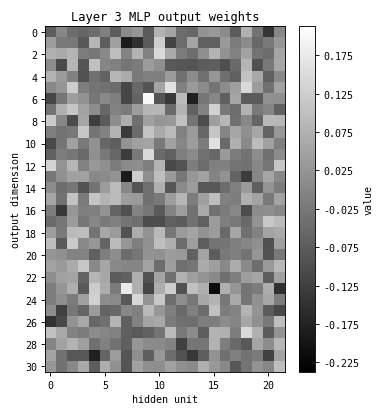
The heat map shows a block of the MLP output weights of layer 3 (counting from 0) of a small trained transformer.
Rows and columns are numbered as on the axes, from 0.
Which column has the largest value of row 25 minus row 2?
9
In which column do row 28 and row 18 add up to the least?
7
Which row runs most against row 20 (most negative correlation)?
17
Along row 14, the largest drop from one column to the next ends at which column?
11
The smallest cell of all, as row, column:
23, 15
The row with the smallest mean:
29
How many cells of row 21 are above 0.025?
12
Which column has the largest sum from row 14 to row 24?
2
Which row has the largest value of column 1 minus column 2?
8
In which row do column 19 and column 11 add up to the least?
6
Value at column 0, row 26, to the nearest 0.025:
-0.15
